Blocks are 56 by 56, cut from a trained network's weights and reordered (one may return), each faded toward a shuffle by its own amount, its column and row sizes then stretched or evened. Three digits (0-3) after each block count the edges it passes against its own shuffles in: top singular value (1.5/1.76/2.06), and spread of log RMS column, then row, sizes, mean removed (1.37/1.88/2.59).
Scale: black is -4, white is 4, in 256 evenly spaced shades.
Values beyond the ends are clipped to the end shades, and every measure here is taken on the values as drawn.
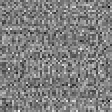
3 0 1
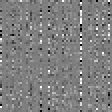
2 3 1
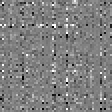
0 3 2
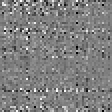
0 3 3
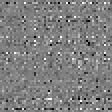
0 2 3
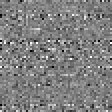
2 0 3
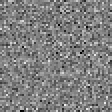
1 0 1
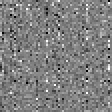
0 3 1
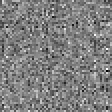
1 2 0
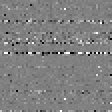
3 0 3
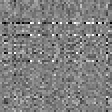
3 1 2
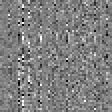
2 3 0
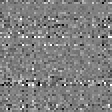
1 2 3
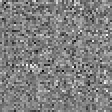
0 1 2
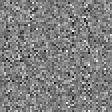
1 2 0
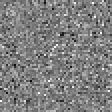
0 0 1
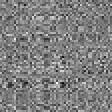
3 0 3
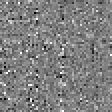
0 2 1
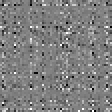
2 3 3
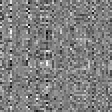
3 3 0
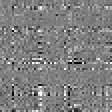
3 2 3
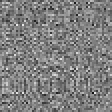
3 1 2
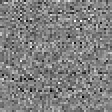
1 1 2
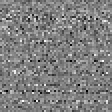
0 0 3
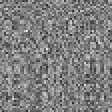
3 1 0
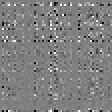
2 3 3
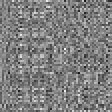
3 2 1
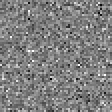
1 1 2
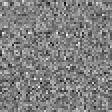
2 0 2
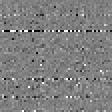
3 0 2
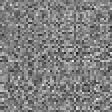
3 1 2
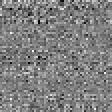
2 1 3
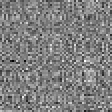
3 1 2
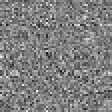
2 1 1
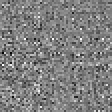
1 2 2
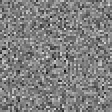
1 1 0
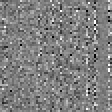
1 3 0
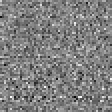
1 0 2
